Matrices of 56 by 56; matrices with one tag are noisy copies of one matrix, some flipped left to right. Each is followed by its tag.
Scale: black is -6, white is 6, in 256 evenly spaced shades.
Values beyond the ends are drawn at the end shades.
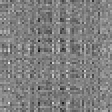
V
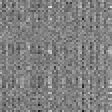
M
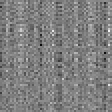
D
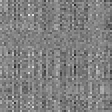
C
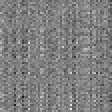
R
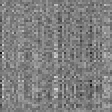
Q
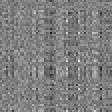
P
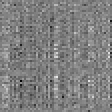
Q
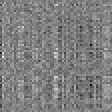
Q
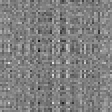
V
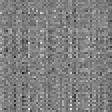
R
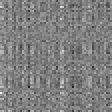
M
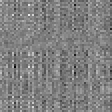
C
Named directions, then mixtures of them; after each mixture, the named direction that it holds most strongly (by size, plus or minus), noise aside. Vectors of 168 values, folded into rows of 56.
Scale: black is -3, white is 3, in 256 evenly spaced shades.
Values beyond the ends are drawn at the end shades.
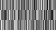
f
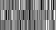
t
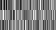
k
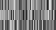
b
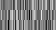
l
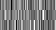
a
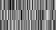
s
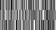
a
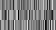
f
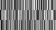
f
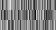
s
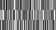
k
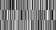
s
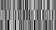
l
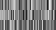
b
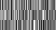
a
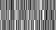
a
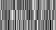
l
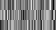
s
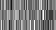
a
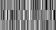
t
